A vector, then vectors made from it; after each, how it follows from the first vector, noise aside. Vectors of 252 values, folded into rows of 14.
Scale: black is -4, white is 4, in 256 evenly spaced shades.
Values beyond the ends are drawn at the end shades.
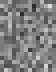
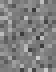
partly zeroed.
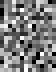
wrapped around, negated, scaled up.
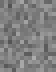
reversed, negated, shrunk.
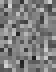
reversed.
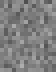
reversed, negated, shrunk.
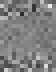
partly zeroed.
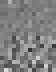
partly zeroed.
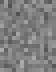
reversed, negated, shrunk.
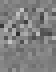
reversed, partly zeroed.
